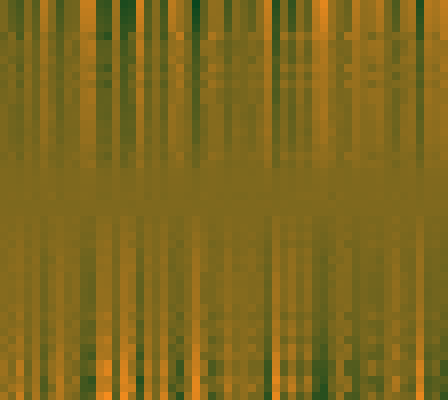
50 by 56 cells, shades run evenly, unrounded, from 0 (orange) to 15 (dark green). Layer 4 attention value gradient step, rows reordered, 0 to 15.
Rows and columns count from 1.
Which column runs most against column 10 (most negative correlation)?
47
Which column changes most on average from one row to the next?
44
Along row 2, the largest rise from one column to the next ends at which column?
35
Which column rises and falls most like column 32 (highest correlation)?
2
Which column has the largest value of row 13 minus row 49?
25
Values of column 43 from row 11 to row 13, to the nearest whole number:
8 8 8
